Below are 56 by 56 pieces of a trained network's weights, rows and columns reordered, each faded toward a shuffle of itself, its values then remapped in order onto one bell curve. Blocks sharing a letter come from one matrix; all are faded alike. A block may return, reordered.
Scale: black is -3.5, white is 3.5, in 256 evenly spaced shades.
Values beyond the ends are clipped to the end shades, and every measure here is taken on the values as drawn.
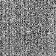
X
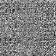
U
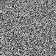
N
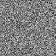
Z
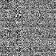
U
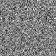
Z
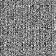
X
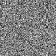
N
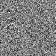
N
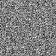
Z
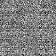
U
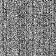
X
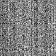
X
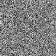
N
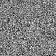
Z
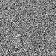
N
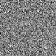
Z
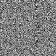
N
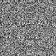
Z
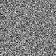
Z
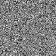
N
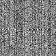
X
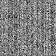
X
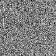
N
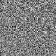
Z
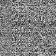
U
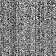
X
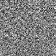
Z
